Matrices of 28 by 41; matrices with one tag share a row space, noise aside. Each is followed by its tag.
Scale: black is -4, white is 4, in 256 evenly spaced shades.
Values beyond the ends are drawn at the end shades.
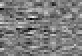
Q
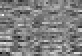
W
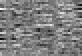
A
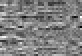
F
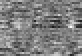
W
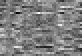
A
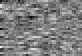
Q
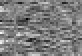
Q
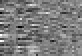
Q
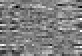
A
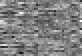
F
